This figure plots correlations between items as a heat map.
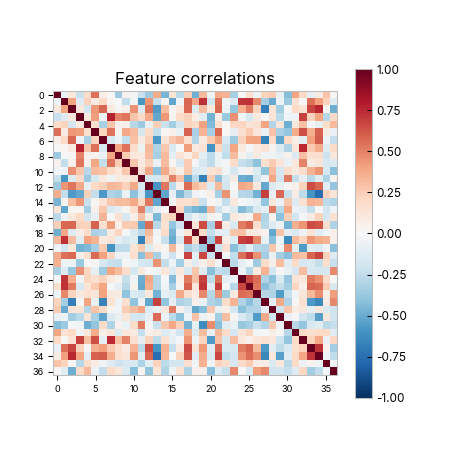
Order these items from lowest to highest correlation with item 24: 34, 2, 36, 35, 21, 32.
36, 32, 35, 2, 34, 21
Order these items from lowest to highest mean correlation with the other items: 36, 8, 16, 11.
11, 36, 16, 8
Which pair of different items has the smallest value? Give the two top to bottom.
13, 34
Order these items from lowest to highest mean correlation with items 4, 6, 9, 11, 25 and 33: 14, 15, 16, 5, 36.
36, 15, 16, 14, 5
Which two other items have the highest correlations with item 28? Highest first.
15, 11
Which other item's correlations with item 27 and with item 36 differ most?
26
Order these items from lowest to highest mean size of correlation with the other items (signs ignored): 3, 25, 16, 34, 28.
16, 28, 3, 25, 34
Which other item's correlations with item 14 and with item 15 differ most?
12
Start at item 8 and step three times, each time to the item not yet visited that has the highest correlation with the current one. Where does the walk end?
32
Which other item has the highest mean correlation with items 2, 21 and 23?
34
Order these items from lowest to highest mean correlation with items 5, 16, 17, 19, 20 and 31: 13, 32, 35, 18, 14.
13, 18, 14, 35, 32
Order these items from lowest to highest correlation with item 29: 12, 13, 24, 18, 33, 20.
33, 24, 12, 20, 18, 13
